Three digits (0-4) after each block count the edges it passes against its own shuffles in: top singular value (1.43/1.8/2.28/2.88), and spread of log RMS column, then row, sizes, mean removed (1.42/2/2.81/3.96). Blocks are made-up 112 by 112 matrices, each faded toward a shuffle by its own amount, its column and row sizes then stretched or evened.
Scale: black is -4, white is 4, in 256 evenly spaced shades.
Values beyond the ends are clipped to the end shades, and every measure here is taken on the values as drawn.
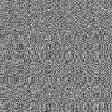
4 2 0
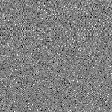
3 0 0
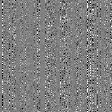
3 4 0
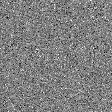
0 0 0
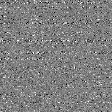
1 0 3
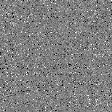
1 1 2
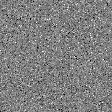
1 0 0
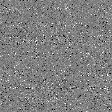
0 1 2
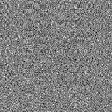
3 0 0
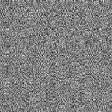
3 0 2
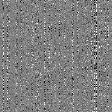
3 4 0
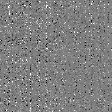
0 3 1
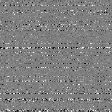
3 0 4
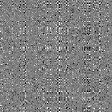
4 3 2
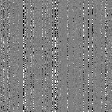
4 4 0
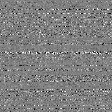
2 0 4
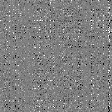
2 3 2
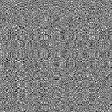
4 1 2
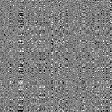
4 3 2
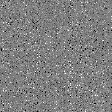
0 2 1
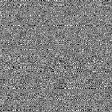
3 0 3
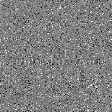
2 1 1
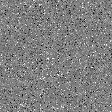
0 1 0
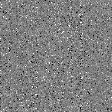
0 2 0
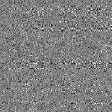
3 2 3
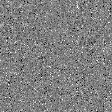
0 2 1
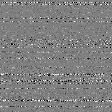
1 0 4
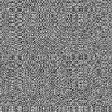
4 2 1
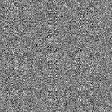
3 2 0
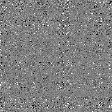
0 2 3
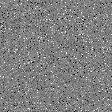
1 1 1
